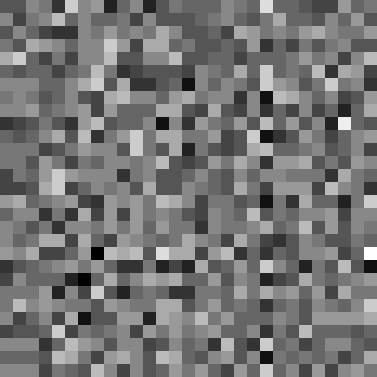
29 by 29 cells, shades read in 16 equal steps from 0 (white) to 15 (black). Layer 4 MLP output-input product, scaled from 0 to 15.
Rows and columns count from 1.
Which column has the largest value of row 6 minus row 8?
10
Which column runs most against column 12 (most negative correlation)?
6
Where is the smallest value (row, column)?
20, 29
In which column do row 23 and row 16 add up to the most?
7
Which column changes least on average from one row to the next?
28
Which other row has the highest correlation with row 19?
11
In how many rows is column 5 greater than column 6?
13
